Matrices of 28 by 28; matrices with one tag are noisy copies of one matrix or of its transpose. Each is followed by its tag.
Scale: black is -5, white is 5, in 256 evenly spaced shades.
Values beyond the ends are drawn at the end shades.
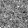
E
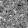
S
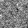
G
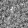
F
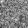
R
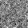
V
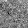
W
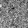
W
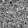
F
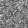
G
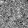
R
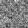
G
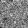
S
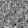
V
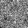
S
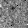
W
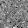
V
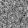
V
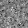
F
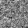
G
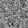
E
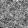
S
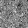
S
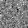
G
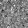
F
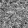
F
